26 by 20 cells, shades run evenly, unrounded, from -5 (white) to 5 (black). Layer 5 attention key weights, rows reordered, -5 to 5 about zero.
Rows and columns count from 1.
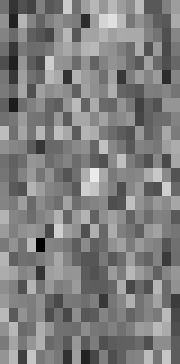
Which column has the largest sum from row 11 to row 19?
5
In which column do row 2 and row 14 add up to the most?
2
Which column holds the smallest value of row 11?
12
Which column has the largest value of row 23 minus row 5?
6
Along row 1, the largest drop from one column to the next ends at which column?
8
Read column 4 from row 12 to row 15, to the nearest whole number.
-1 -1 -2 1
